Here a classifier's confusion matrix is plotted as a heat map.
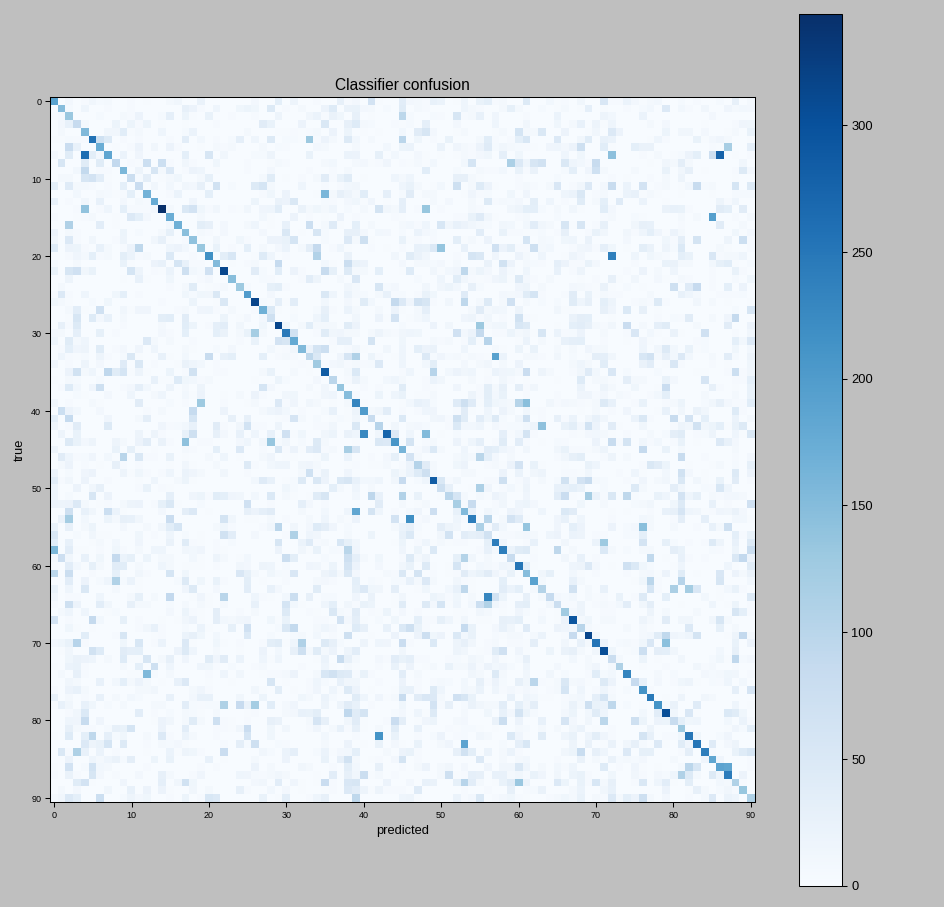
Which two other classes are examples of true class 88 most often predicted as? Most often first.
60, 53
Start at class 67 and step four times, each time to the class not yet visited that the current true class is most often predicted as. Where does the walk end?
71
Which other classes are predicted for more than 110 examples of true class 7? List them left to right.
4, 72, 86
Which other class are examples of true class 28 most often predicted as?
88
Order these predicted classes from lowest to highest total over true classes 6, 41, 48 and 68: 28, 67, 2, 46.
28, 67, 46, 2
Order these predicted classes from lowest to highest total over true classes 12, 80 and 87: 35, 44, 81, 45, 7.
7, 45, 44, 81, 35
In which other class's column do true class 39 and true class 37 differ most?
61
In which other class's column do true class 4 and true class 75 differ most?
62
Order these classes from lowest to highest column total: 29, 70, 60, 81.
70, 29, 81, 60
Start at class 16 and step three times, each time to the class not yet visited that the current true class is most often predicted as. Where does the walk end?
38
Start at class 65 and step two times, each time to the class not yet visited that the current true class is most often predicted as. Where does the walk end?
31
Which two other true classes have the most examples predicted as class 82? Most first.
63, 86
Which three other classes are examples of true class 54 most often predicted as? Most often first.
46, 2, 56
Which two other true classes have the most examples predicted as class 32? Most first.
70, 71
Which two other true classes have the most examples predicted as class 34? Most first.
20, 19
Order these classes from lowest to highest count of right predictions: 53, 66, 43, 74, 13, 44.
66, 53, 13, 44, 74, 43
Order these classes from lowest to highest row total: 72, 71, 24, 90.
24, 72, 90, 71
